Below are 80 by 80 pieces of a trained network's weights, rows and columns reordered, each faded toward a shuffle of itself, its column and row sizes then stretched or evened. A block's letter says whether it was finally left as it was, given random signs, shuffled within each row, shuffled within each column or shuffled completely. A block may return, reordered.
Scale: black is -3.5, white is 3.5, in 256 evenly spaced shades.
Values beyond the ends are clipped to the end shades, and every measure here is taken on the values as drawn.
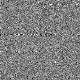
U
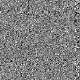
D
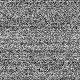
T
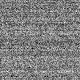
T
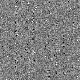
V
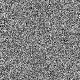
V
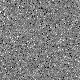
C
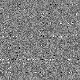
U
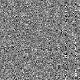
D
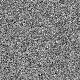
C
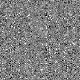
D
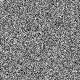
C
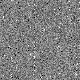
V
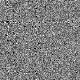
U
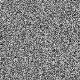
U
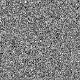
U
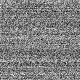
T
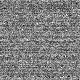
T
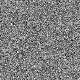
V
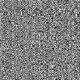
D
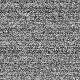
T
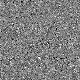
T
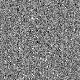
V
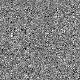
U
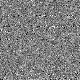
T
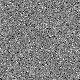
C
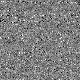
T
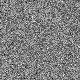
C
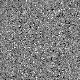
V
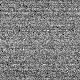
T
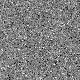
C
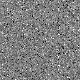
V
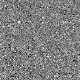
U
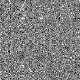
D
